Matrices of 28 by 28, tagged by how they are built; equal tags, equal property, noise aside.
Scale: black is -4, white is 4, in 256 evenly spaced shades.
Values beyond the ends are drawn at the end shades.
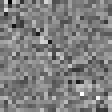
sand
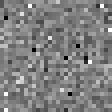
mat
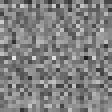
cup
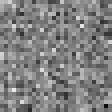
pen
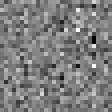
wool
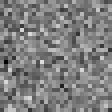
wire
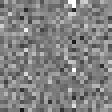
wool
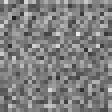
cup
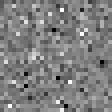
mat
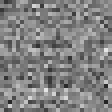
pen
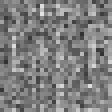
pen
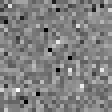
mat
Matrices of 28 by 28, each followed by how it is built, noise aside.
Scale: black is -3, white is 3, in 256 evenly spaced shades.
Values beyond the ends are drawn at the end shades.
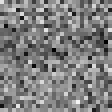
blocks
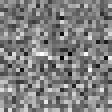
repeating columns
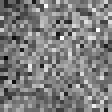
smooth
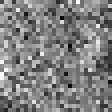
smooth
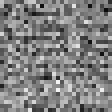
blocks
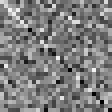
diagonal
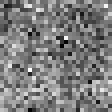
smooth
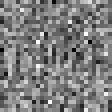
blocks
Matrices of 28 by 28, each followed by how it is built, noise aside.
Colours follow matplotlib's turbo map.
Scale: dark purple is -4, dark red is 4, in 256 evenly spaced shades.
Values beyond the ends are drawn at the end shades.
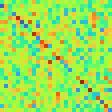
diagonal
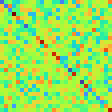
diagonal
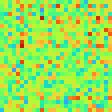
blocks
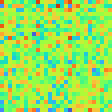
low rank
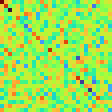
diagonal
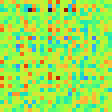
low rank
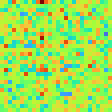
low rank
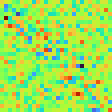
banded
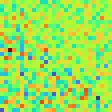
lower triangular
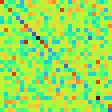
diagonal
